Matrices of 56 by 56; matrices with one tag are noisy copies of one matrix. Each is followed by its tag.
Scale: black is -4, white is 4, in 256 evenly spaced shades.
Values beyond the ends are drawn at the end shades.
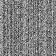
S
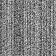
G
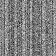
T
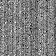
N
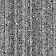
T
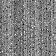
G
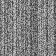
N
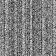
T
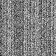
G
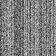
G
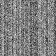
N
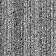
G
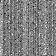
S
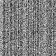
S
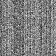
G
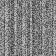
T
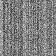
S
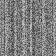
T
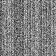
G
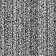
N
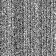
G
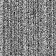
S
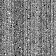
G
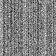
S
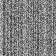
S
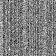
S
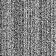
G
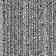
S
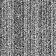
G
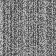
S
